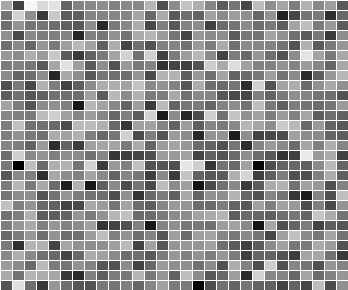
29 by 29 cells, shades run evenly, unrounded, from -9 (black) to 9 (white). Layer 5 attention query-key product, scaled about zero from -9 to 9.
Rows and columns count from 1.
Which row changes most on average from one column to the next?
17
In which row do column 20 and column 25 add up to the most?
7
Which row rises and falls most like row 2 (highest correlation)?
29
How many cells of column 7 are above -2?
19
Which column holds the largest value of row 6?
26
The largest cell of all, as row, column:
1, 3
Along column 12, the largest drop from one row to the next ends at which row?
16
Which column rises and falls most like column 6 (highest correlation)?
21
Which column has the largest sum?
8
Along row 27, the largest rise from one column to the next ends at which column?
23
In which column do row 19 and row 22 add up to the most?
27
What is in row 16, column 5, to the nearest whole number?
0
